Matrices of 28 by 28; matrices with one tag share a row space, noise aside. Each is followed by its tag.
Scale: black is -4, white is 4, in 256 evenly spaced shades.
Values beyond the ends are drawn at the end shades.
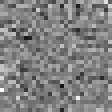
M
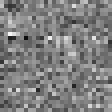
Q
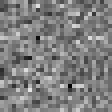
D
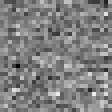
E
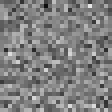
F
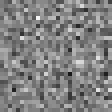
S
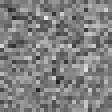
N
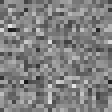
Q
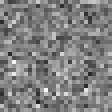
N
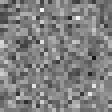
M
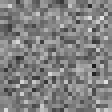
F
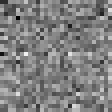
M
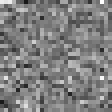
M
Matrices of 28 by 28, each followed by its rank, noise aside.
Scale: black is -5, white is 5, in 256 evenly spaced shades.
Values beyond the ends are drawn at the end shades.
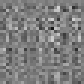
three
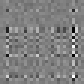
one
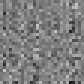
five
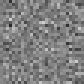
five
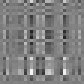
one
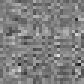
five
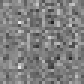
five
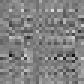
three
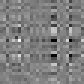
one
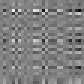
one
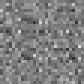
five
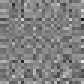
three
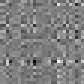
two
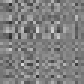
two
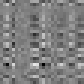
one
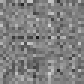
four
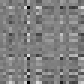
one
